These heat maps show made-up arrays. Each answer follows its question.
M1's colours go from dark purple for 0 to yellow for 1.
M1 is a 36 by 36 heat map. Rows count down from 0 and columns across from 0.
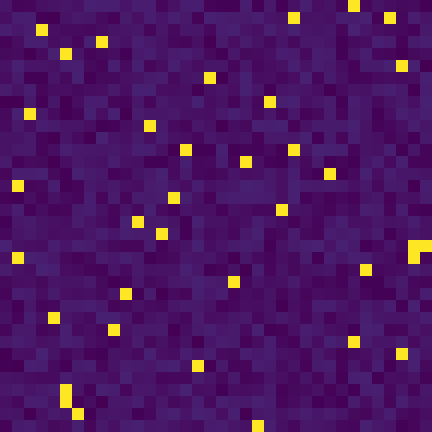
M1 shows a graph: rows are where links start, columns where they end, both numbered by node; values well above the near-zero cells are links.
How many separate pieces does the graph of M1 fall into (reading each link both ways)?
6
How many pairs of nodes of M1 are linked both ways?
1
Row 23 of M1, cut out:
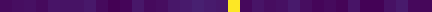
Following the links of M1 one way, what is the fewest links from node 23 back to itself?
7
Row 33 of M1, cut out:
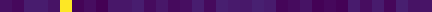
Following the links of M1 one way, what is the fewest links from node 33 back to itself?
2
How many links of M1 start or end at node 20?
3
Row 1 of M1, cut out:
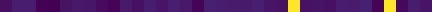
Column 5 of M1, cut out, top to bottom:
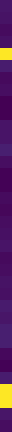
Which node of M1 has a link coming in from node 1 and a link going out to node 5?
node 32
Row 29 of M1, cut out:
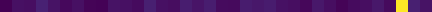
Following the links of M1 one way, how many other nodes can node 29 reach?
2
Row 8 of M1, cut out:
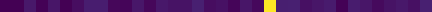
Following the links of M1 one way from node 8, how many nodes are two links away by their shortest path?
1
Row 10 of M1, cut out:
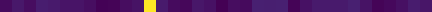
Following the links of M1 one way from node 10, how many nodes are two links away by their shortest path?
2
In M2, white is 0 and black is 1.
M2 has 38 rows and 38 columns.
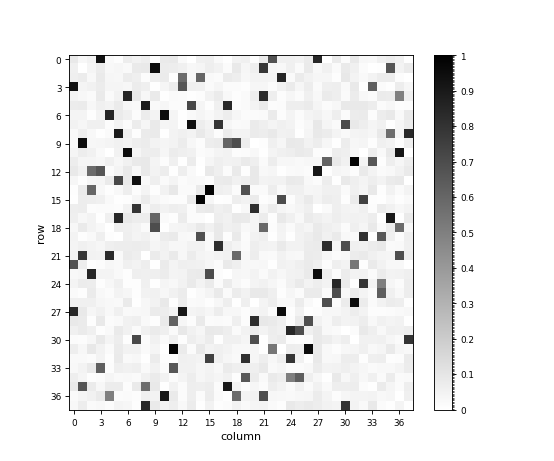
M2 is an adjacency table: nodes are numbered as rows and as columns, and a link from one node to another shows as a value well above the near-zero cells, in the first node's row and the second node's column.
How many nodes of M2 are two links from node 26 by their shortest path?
3
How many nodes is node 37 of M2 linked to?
2
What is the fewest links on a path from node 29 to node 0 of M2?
6
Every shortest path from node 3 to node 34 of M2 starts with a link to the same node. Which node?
node 12
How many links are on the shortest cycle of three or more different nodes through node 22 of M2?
6
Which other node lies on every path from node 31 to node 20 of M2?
node 28
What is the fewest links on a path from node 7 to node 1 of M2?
5
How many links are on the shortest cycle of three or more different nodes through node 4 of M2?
3
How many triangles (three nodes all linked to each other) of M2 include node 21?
2
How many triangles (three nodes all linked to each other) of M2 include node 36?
2
